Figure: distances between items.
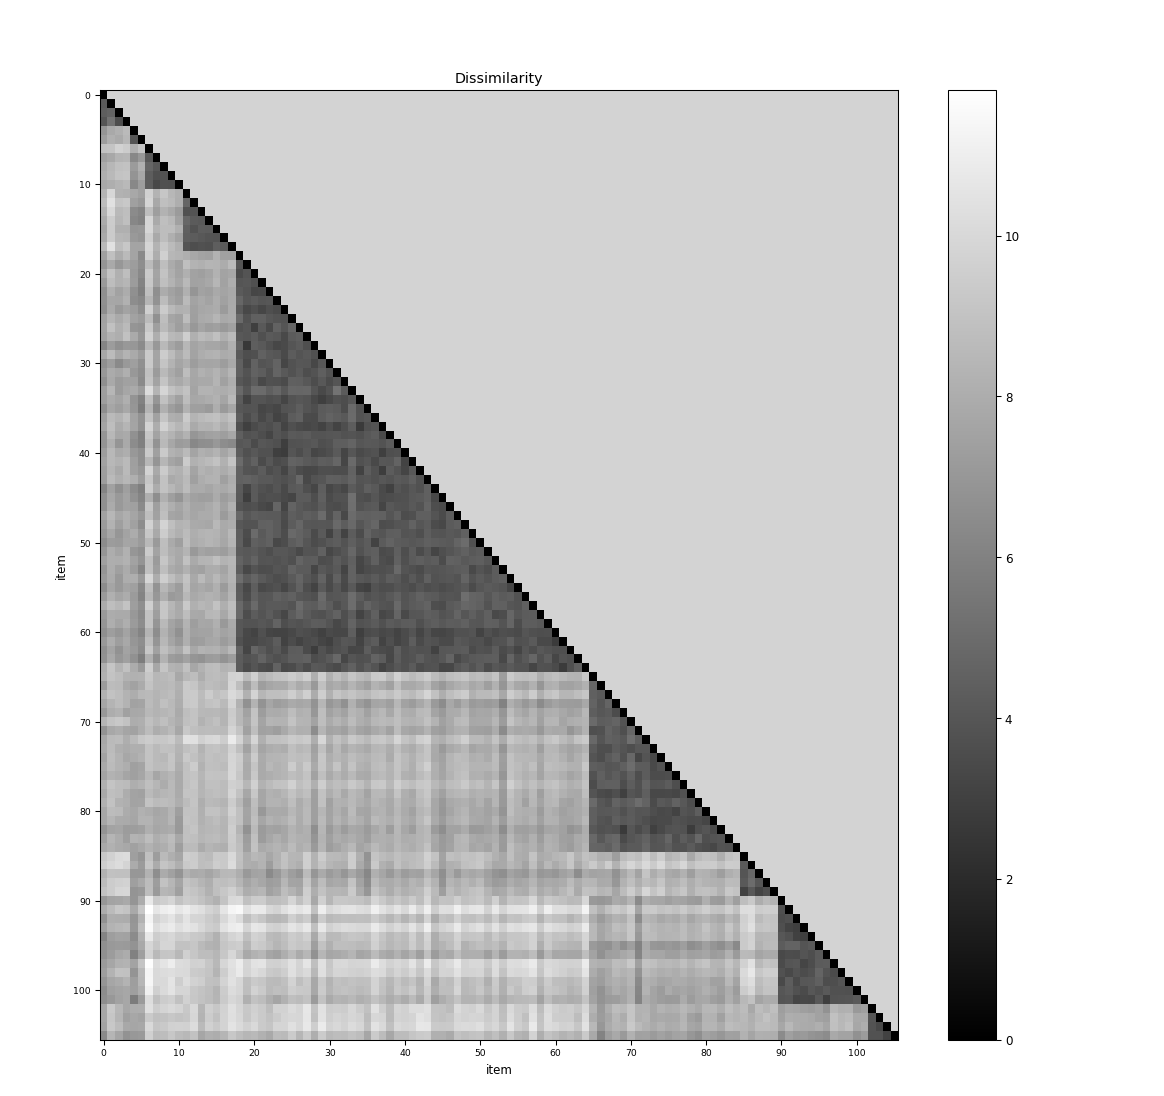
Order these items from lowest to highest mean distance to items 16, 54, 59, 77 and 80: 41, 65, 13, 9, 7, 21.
21, 41, 65, 13, 7, 9
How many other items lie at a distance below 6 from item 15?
6
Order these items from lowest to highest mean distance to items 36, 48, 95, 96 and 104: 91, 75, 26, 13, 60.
60, 26, 91, 75, 13
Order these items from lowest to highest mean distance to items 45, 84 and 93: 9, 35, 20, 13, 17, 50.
35, 50, 20, 13, 9, 17
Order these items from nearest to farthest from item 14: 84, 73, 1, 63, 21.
63, 21, 84, 73, 1
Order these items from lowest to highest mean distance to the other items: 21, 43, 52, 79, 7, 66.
21, 52, 43, 66, 79, 7
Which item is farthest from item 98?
6
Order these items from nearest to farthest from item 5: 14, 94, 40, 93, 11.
14, 40, 11, 94, 93
